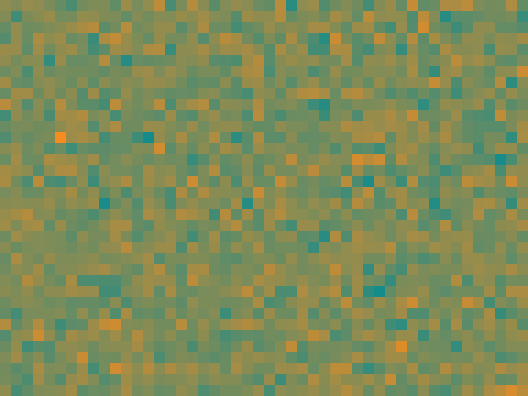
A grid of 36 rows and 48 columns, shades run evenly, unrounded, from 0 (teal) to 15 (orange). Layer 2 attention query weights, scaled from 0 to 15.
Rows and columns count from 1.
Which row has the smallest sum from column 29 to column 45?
10
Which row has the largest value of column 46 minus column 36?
36
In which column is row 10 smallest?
30
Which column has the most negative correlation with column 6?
14
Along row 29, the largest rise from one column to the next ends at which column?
12
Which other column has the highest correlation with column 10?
40
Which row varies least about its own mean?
24
